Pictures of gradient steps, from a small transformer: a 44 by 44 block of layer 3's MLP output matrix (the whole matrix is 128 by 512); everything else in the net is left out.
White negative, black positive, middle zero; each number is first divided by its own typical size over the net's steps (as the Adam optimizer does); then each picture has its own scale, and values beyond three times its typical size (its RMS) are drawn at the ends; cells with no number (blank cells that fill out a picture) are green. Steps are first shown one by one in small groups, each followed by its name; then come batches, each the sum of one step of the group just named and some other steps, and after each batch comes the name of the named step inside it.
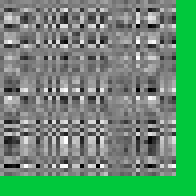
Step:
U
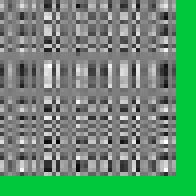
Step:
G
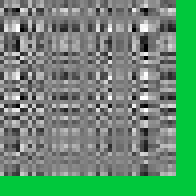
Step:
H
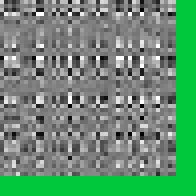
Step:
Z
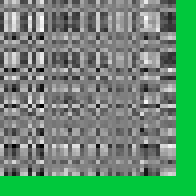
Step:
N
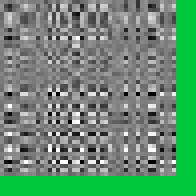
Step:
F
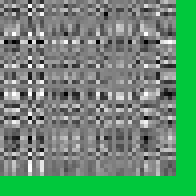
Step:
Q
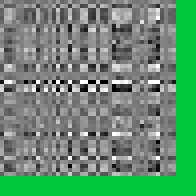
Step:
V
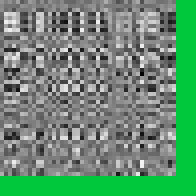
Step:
N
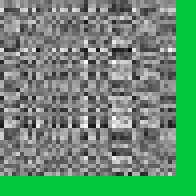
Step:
H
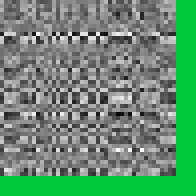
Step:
Q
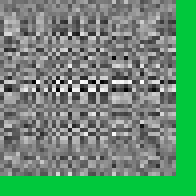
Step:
V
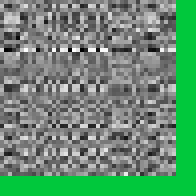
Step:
N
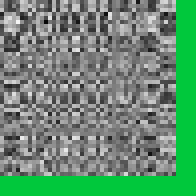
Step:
Q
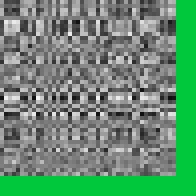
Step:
H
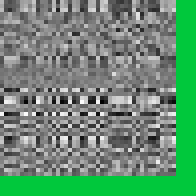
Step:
U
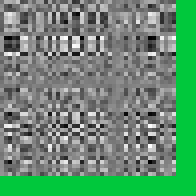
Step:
F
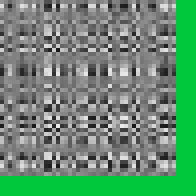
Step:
G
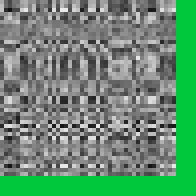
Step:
U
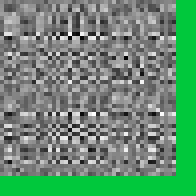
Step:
F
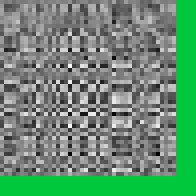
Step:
V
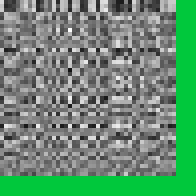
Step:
Z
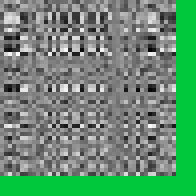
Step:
N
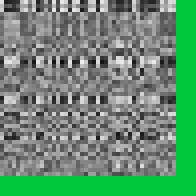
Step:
Z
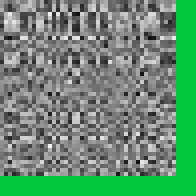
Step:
F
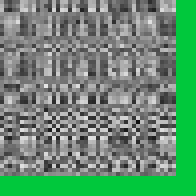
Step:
G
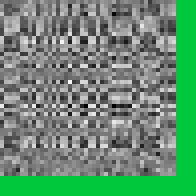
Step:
H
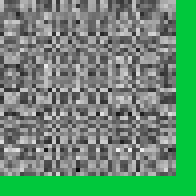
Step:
G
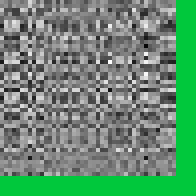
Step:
H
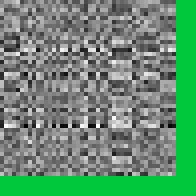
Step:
H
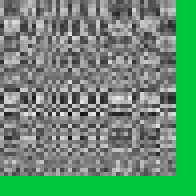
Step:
H
